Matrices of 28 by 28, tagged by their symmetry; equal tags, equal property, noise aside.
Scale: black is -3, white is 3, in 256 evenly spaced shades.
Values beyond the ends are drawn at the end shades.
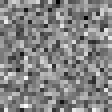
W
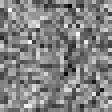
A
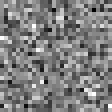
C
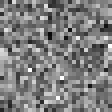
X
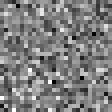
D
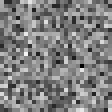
W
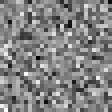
D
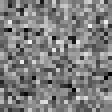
C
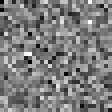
D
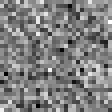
D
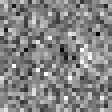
A
